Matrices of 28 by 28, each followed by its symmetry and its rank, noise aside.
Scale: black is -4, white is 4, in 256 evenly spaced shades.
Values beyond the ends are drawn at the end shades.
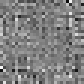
antisymmetric, rank six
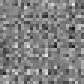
antisymmetric, rank four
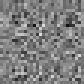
no symmetry, rank four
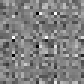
antisymmetric, rank four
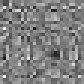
no symmetry, rank four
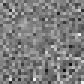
symmetric, rank eight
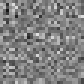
no symmetry, rank six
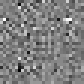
antisymmetric, rank six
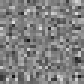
antisymmetric, rank six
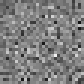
symmetric, rank eight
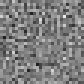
no symmetry, rank eight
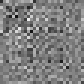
symmetric, rank four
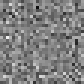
antisymmetric, rank eight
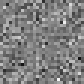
antisymmetric, rank eight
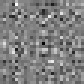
no symmetry, rank four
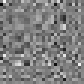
antisymmetric, rank four
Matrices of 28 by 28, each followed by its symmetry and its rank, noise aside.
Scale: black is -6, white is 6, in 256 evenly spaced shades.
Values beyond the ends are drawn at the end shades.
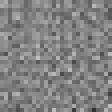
symmetric, rank four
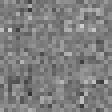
antisymmetric, rank four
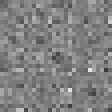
symmetric, rank four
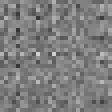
no symmetry, rank four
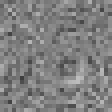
symmetric, rank five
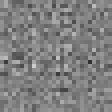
no symmetry, rank six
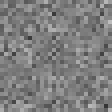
symmetric, rank six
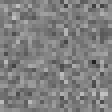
no symmetry, rank six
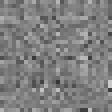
antisymmetric, rank four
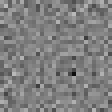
symmetric, rank five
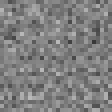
antisymmetric, rank four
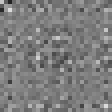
symmetric, rank four
